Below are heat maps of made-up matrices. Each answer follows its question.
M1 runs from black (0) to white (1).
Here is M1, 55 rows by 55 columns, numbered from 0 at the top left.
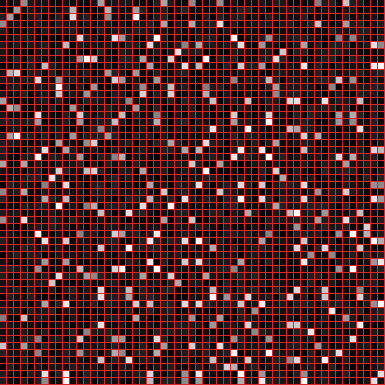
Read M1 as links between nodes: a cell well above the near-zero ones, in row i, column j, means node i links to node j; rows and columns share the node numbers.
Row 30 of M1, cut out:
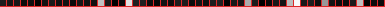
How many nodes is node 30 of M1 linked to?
7
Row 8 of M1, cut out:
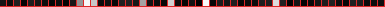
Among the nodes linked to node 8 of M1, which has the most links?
node 11
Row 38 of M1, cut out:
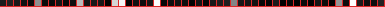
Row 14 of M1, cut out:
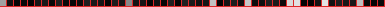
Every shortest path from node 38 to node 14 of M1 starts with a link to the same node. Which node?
node 33
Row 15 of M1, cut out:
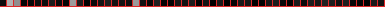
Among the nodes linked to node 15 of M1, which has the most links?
node 19
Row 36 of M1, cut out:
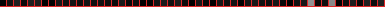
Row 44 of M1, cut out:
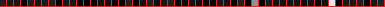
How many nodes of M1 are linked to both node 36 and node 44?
1
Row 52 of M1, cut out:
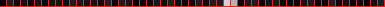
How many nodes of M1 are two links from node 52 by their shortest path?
9
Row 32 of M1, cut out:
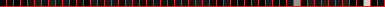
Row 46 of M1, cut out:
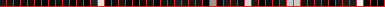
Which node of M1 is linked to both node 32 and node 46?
node 42
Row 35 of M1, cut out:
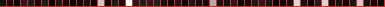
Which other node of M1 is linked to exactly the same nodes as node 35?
node 41
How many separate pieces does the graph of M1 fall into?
3
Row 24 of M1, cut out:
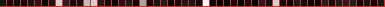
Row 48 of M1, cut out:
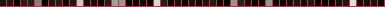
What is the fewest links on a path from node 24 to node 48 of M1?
3
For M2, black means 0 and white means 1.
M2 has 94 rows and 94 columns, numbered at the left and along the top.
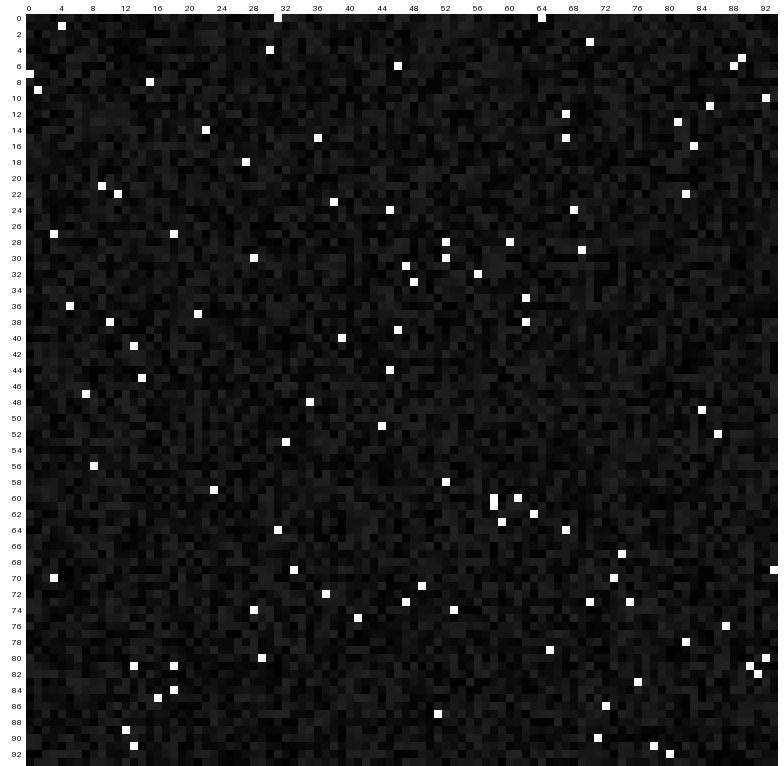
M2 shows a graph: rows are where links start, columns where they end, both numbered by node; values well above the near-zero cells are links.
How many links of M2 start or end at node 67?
4
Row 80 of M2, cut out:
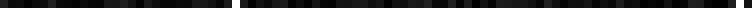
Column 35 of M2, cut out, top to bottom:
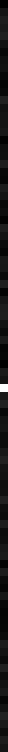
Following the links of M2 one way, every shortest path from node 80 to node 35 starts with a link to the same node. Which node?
node 29
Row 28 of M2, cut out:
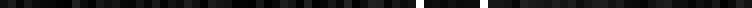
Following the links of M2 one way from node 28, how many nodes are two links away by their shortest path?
3
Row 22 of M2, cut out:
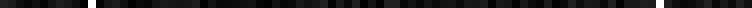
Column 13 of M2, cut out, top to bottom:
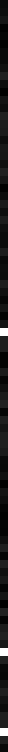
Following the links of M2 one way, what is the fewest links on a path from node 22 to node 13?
3
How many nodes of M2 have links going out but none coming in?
4
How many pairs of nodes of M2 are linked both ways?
5
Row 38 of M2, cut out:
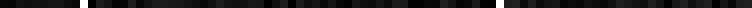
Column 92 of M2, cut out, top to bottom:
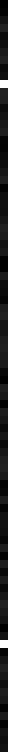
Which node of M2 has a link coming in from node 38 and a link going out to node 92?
node 10
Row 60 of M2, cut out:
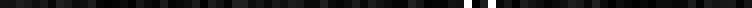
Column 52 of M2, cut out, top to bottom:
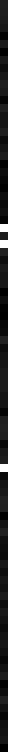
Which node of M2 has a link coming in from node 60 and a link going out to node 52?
node 58
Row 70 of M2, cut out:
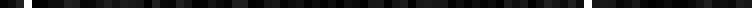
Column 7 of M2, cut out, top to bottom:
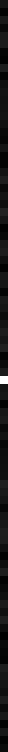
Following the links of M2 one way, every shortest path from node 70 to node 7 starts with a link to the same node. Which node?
node 73
